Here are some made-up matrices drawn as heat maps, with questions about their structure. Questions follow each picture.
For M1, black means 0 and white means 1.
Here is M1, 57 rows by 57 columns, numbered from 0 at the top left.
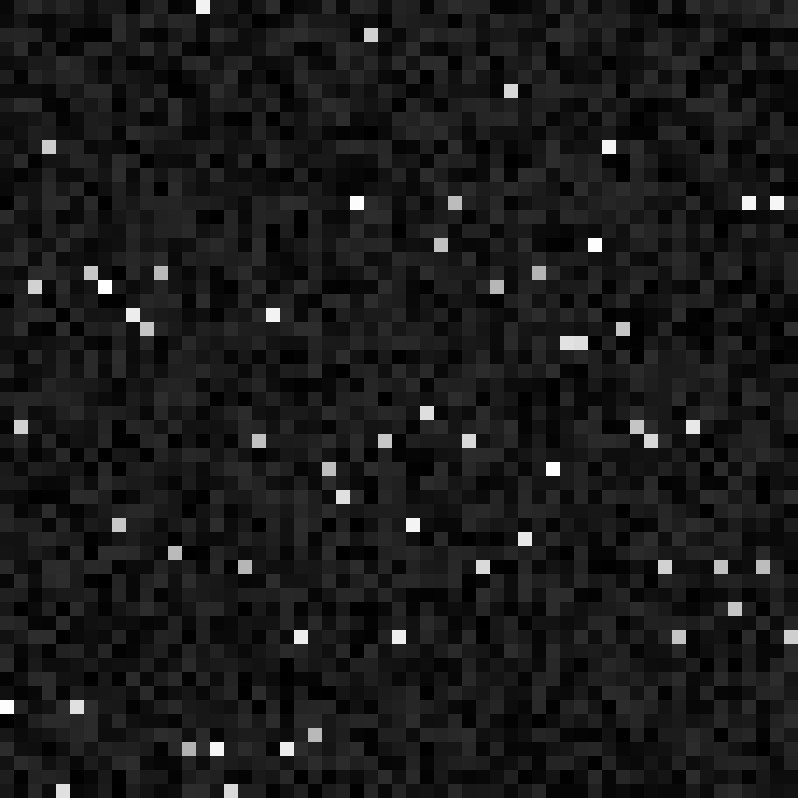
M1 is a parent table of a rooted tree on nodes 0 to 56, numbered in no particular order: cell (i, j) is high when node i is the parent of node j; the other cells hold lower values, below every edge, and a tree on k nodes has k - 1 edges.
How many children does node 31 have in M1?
4
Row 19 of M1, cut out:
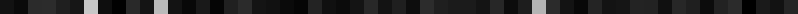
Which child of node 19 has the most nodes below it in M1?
38
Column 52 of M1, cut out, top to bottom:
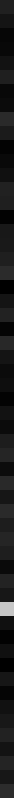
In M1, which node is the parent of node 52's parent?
10
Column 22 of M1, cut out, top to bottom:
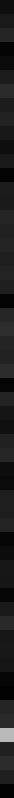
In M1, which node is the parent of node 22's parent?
43
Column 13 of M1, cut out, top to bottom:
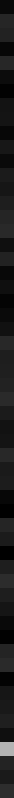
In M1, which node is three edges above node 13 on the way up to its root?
0
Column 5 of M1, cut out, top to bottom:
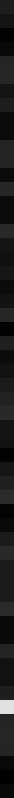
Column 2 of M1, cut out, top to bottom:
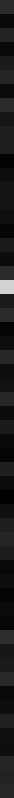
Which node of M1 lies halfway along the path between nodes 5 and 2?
14
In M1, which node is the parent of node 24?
35
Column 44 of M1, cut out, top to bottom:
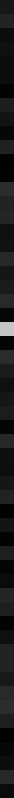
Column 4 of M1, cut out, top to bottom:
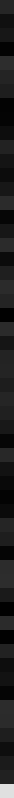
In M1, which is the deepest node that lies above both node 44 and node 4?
23
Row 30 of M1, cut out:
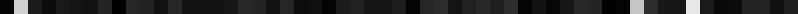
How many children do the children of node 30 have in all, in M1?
4
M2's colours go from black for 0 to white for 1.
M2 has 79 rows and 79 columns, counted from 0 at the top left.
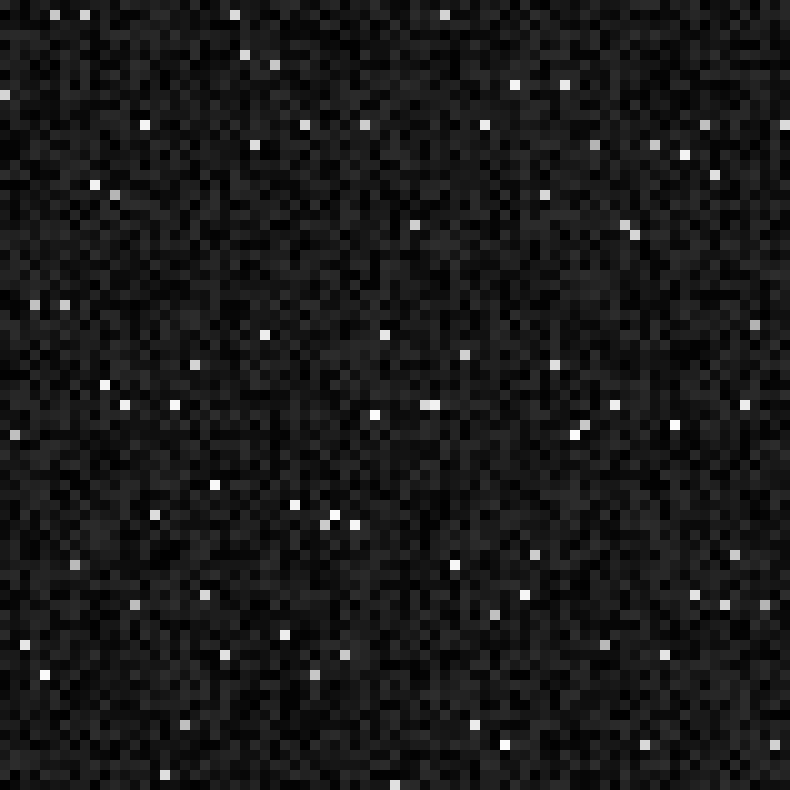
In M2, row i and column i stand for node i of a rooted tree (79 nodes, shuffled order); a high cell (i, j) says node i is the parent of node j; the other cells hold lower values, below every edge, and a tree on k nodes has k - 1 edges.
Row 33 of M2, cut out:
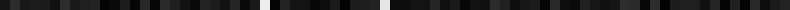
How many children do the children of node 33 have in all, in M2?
1
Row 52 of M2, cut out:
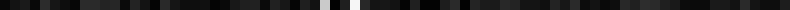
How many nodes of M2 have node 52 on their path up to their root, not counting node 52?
4
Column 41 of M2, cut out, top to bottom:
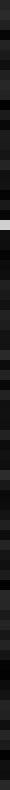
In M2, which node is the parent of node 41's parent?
65
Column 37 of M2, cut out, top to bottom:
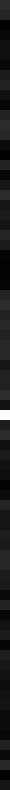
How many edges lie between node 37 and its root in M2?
6
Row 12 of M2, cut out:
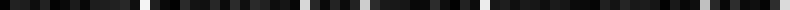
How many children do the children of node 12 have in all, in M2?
9
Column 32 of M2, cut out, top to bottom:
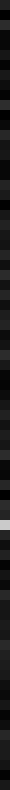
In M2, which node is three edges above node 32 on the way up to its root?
14
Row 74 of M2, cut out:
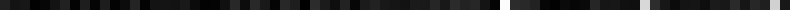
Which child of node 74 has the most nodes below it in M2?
64
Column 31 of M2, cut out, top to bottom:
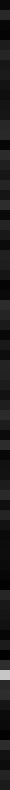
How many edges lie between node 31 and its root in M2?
3
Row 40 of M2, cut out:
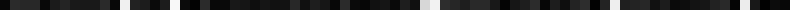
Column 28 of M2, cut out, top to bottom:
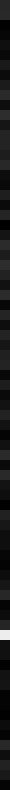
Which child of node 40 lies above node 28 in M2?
43
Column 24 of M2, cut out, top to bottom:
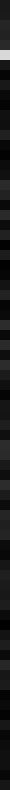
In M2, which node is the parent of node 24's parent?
1
